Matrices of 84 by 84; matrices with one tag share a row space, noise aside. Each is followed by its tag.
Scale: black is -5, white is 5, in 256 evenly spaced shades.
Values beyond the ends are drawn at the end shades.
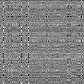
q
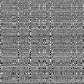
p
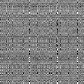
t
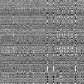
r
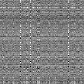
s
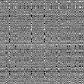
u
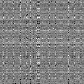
s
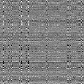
q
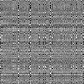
p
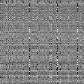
t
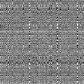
t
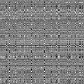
u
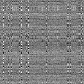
q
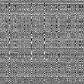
u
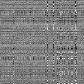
r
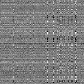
r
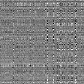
r
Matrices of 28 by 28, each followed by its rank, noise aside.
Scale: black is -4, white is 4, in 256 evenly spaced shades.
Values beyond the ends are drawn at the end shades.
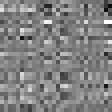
three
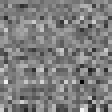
four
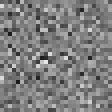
eight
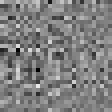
four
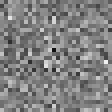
six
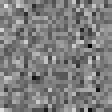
six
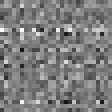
three
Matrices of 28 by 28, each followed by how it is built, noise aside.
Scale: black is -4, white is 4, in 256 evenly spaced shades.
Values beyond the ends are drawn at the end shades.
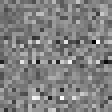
uneven rows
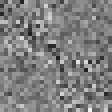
block diagonal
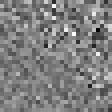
upper triangular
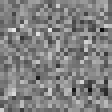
low rank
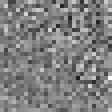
upper triangular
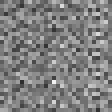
repeating rows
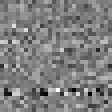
uneven rows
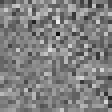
upper triangular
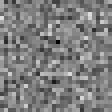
repeating rows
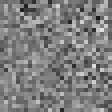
upper triangular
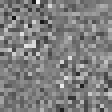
block diagonal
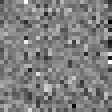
uneven columns
